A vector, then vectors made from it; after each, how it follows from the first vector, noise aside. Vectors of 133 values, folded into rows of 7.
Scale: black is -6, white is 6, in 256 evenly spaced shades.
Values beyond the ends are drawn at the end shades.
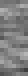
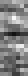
wrapped around, scaled up.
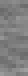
negated, shrunk.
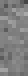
reversed, partly zeroed.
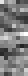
wrapped around, negated, scaled up.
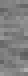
negated, shrunk.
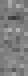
wrapped around, partly zeroed.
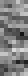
wrapped around, negated, scaled up.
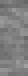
reversed, shrunk.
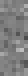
wrapped around, negated, partly zeroed.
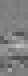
wrapped around, negated, partly zeroed.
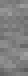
shrunk.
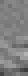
partly zeroed.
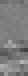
wrapped around, partly zeroed.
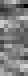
wrapped around, scaled up.
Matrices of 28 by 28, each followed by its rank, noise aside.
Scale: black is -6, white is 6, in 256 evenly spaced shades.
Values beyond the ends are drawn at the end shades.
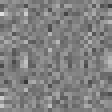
four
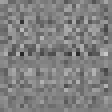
three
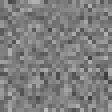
eight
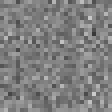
eight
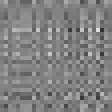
two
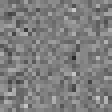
six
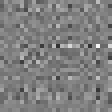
three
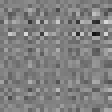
two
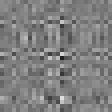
two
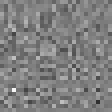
four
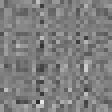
four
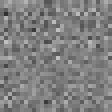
eight
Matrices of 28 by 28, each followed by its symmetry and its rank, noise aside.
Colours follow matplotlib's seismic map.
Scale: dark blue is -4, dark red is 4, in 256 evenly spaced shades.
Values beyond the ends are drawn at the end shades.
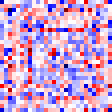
symmetric, rank four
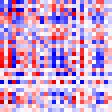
no symmetry, rank two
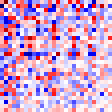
antisymmetric, rank four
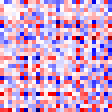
antisymmetric, rank two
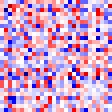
antisymmetric, rank four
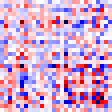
symmetric, rank three
